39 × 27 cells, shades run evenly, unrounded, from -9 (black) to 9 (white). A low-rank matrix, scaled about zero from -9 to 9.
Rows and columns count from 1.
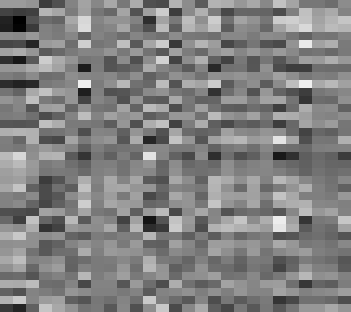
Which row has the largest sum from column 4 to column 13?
6
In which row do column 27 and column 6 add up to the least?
20
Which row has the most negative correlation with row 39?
7
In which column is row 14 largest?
12
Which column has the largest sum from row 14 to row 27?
2
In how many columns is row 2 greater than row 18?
10
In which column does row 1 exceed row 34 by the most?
22
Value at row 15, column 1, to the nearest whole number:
0
